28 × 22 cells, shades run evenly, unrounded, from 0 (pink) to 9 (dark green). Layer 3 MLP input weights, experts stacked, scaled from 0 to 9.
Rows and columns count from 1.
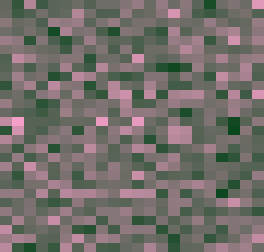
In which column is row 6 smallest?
16
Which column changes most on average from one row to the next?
12
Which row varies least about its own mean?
3
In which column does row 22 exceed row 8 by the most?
19
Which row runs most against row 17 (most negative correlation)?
25
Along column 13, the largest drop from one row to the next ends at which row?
17
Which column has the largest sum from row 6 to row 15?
4
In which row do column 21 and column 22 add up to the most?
24
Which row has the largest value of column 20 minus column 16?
15
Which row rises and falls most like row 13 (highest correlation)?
28
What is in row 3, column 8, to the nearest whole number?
6
